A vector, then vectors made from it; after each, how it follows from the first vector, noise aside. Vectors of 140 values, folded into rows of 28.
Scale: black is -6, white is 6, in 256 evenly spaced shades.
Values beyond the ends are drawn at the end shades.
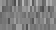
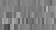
reversed, negated, partly zeroed.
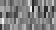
wrapped around, negated, scaled up.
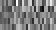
scaled up.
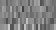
reversed.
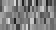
negated, scaled up.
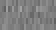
wrapped around, shrunk.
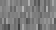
reversed, negated, partly zeroed.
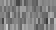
wrapped around.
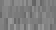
wrapped around, shrunk.
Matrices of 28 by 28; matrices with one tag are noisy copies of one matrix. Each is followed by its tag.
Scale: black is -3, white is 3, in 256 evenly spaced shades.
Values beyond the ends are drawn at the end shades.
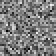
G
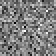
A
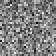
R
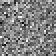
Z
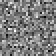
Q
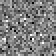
A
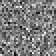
A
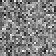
A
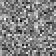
G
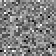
Z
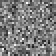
R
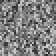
R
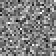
Z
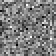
Z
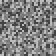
Z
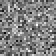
A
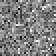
G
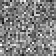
R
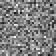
Q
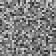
Z
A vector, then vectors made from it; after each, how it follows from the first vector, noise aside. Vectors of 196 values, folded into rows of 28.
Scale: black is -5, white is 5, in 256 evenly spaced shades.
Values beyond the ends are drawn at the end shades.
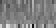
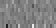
negated, partly zeroed.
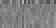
reversed, negated, shrunk.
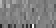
negated, partly zeroed.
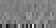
negated, partly zeroed.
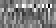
wrapped around, scaled up.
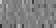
negated, partly zeroed.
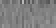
reversed, negated, shrunk.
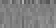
reversed, negated, shrunk.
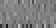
negated, partly zeroed.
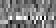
wrapped around, scaled up.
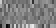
sign-scrambled.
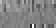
negated, partly zeroed.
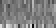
copied.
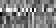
wrapped around, scaled up.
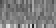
copied.
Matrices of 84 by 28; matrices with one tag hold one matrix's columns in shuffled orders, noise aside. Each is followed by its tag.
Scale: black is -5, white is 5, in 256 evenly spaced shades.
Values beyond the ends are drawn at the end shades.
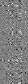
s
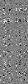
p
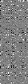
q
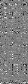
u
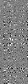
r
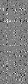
p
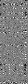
u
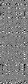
u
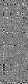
u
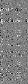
p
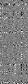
u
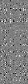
p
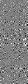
r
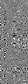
r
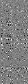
r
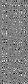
s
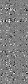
p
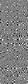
r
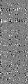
p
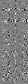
p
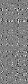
p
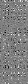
q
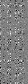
s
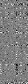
u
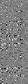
r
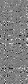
r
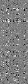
p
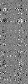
p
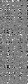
q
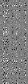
s
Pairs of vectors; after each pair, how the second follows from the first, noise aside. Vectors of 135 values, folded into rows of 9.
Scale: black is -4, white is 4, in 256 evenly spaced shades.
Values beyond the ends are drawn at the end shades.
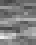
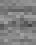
wrapped around, negated, shrunk.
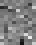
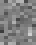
wrapped around, negated, shrunk.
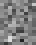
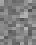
wrapped around, shrunk.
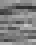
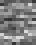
reversed, negated.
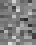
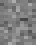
shrunk.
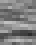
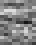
reversed, negated.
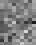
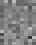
wrapped around, negated, shrunk.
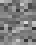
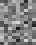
negated.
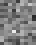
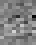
partly zeroed.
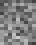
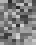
reversed, negated.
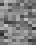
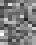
negated.
